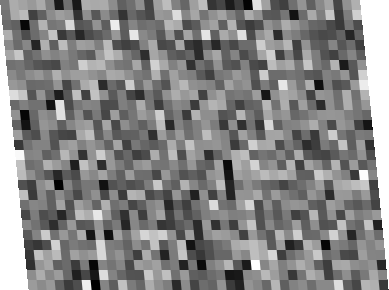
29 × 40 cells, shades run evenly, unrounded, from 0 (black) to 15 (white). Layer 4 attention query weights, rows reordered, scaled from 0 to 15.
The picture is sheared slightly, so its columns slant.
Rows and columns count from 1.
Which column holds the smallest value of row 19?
5
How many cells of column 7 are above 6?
16
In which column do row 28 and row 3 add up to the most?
32
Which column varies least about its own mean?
21
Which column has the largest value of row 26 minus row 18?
24
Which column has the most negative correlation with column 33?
12
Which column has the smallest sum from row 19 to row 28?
20
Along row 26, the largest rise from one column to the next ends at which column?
2
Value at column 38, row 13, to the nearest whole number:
8
